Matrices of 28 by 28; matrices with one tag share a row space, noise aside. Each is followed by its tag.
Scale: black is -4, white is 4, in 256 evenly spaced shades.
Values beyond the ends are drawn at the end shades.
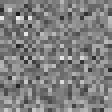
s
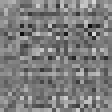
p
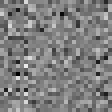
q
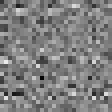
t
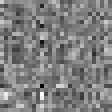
t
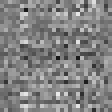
p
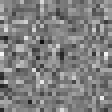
t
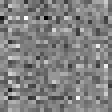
q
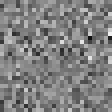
s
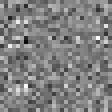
q
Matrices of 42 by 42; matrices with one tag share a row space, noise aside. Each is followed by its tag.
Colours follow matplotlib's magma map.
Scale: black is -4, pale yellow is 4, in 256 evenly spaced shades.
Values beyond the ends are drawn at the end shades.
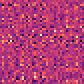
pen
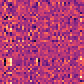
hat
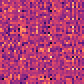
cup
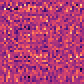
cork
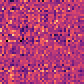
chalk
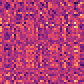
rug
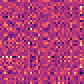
hat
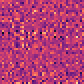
pen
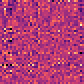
hat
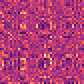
cup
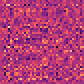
cork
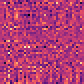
cork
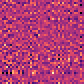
hat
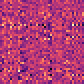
cup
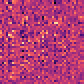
chalk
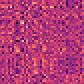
pen
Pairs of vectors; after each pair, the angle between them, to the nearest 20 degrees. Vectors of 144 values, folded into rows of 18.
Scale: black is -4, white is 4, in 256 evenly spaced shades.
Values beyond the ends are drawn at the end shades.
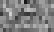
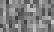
60 degrees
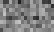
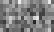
140 degrees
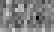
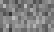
120 degrees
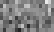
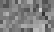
100 degrees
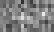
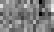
100 degrees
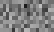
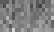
100 degrees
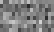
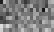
120 degrees
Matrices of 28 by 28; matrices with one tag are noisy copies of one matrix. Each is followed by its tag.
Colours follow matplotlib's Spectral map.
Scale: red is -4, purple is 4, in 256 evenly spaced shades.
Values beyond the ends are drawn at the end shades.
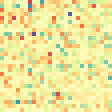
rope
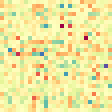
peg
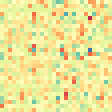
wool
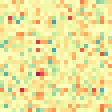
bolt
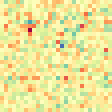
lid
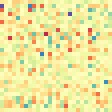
rope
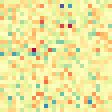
peg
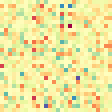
peg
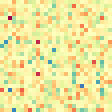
bolt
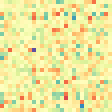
wool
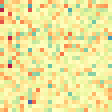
rope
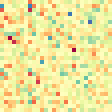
rope
